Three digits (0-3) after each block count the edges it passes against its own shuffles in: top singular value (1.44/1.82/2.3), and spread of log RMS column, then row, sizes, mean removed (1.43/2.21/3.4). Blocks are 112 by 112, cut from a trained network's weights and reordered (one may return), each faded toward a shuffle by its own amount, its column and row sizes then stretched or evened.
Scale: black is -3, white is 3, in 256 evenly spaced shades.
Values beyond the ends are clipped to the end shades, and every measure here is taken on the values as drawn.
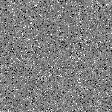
0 1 0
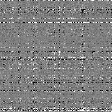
3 2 3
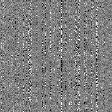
2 3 0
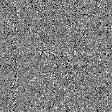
0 2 1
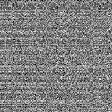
3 1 0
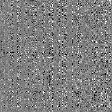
1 3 2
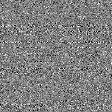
0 1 2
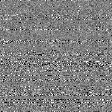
0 1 3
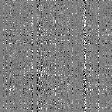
1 3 2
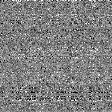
2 1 2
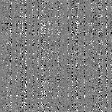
1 3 2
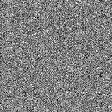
2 0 0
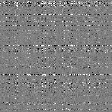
2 2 3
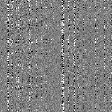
2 3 1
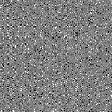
3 2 1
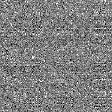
2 2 0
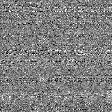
2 0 2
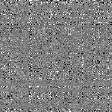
0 2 3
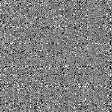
2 2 2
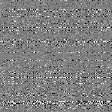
3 1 3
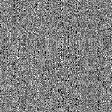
2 2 0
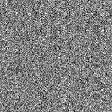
2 1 0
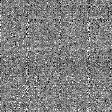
1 2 0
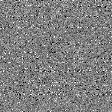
0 0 2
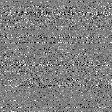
2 0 3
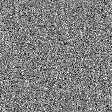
0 0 1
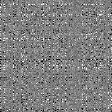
1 3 2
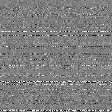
3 0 3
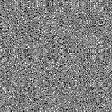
3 0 0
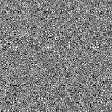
2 0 2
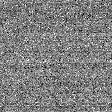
1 0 0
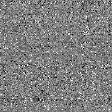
0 2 2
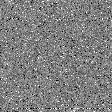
0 0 1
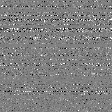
0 0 3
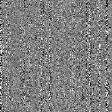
1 3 0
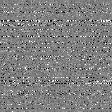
2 0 3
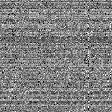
3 1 0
